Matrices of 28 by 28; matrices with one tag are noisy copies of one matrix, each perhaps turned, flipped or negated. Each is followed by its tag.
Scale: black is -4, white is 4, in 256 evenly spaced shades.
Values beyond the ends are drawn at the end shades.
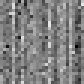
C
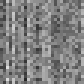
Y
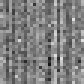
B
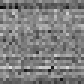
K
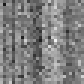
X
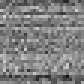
K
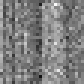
X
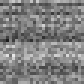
X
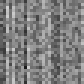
Y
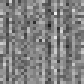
B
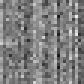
Y
